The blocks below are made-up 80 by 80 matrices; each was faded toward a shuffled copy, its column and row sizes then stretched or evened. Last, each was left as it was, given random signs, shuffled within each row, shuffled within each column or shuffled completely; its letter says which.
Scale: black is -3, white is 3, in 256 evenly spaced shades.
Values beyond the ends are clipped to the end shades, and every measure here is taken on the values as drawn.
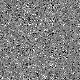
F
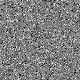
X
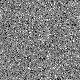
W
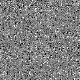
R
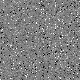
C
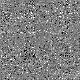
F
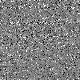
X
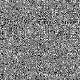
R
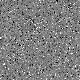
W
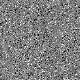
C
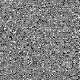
R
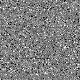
X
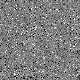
F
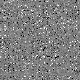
R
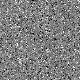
C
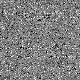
X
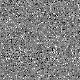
F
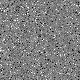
W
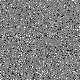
X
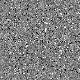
F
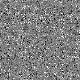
F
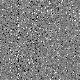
C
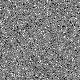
W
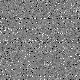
X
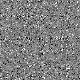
F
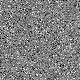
W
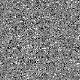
R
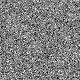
W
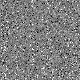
C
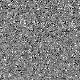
X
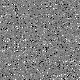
X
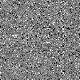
R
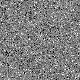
W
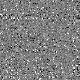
R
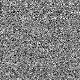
X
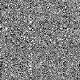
R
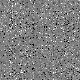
F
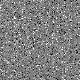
C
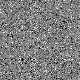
F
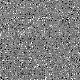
R
